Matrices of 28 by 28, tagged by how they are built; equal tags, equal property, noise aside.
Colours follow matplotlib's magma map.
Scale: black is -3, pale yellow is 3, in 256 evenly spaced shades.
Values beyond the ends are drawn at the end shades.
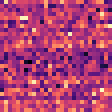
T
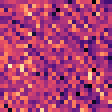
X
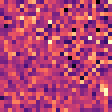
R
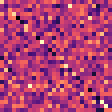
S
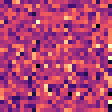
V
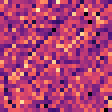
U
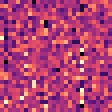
V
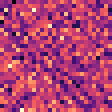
X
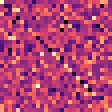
S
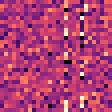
V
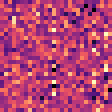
V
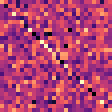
S
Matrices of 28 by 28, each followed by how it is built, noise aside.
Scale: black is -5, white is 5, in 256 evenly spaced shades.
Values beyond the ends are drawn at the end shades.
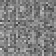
blocks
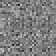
low rank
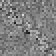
banded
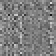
low rank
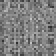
blocks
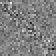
banded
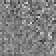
upper triangular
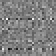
low rank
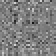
low rank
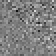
upper triangular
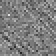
Toeplitz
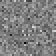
uneven rows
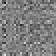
low rank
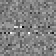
uneven rows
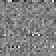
uneven rows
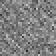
Toeplitz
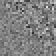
upper triangular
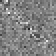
banded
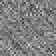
Toeplitz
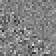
lower triangular
